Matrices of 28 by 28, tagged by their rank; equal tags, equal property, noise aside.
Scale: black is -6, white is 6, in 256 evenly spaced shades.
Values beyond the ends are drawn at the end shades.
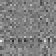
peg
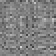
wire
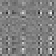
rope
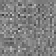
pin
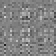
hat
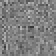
peg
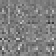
peg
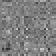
wire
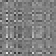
rope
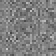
pin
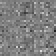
peg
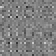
hat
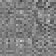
pin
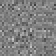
peg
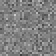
pin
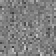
pin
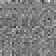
pin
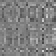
hat
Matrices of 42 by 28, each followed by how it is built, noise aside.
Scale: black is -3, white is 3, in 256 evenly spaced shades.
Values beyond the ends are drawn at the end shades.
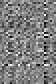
low rank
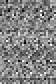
repeating columns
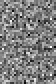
repeating rows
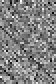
Toeplitz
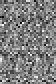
repeating columns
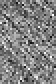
Toeplitz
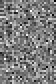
repeating rows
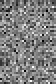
blocks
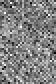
Toeplitz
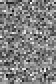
repeating rows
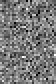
repeating rows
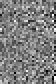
low rank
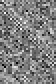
Toeplitz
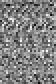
repeating columns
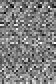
repeating columns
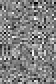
low rank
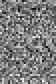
repeating columns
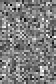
blocks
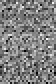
repeating columns
